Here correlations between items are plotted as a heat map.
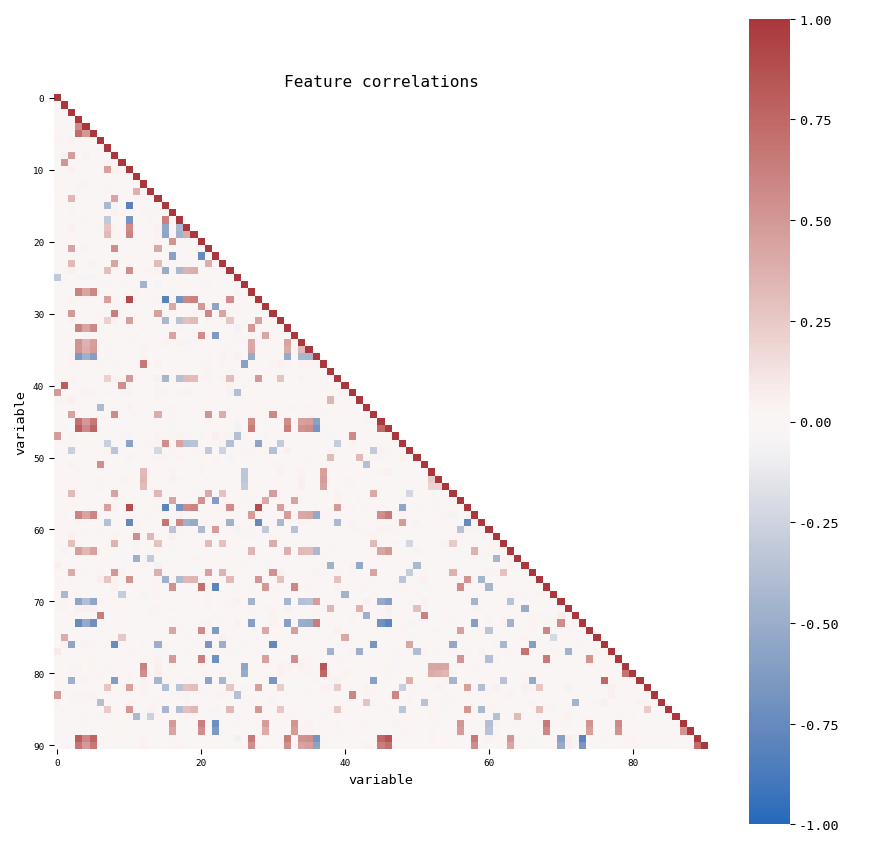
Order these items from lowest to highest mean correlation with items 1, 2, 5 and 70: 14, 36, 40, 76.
76, 36, 14, 40
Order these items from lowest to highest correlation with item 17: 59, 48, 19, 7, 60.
19, 7, 60, 48, 59
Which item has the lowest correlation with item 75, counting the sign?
69
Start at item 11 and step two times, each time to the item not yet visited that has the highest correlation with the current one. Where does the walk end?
13
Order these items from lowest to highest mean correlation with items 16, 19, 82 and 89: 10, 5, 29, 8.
8, 29, 5, 10
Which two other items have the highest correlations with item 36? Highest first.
73, 70
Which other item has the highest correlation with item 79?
37
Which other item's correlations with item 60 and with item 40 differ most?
1
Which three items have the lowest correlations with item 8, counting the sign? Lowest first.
76, 81, 49
